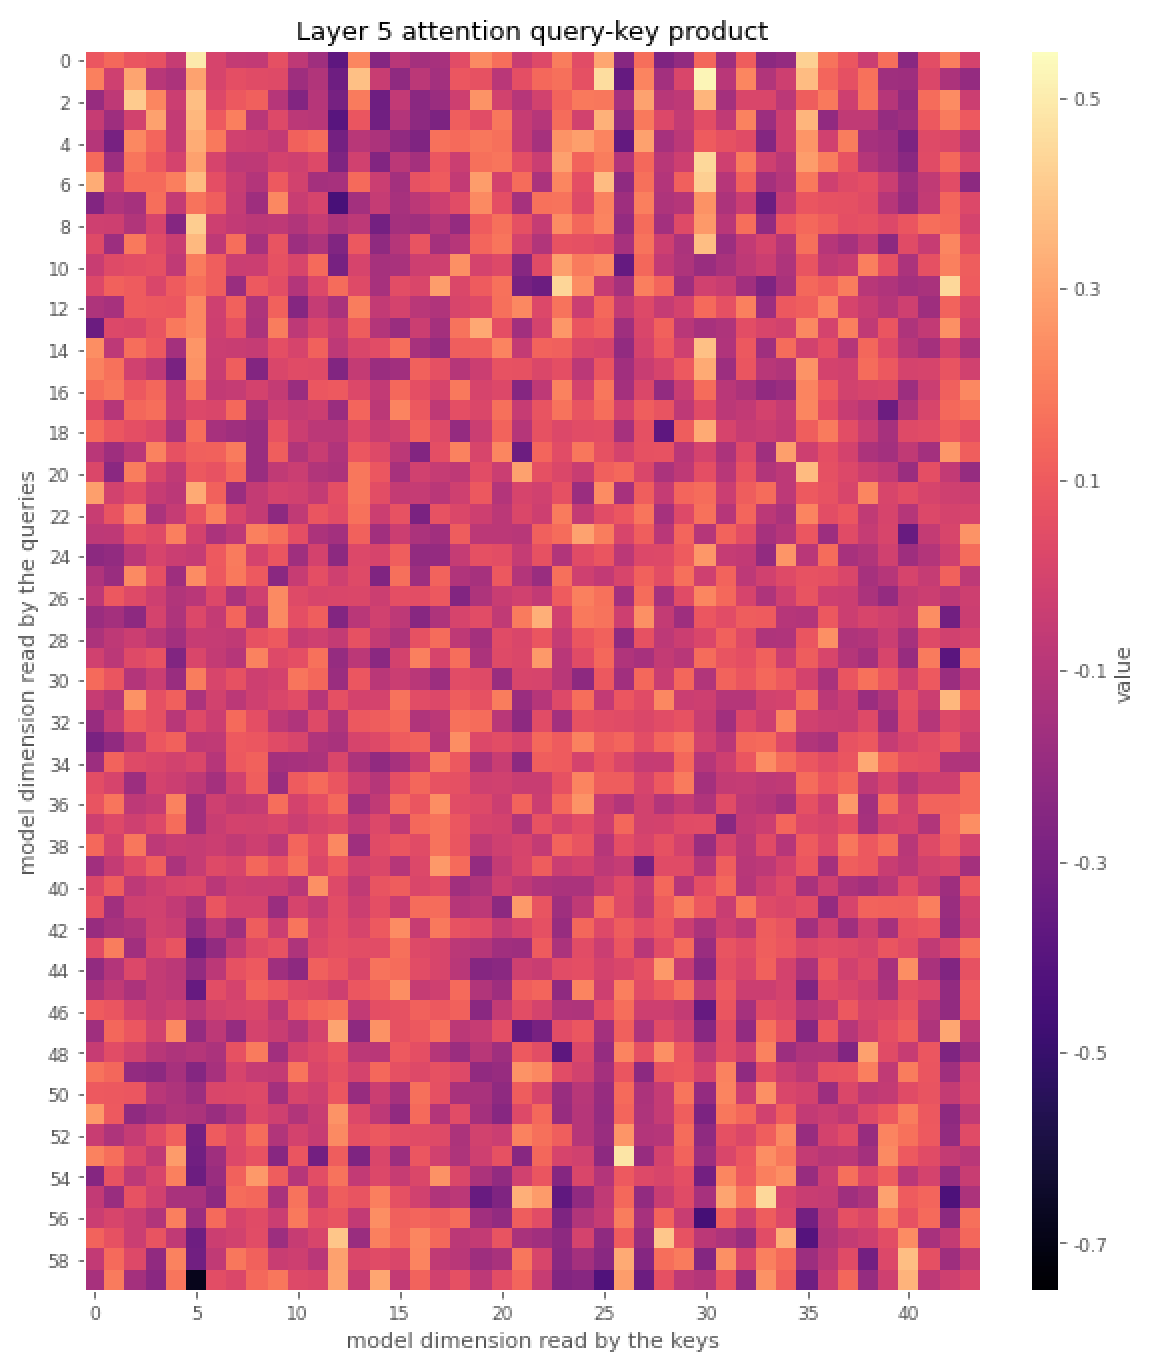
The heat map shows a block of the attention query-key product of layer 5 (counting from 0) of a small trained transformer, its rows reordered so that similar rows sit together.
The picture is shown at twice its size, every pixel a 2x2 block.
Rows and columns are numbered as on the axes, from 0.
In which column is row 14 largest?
30
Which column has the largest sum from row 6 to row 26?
5
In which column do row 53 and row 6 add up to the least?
11
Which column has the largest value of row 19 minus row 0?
34
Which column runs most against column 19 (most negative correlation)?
31
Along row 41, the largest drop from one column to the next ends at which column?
42
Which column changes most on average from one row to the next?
21
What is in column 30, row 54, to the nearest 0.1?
-0.3
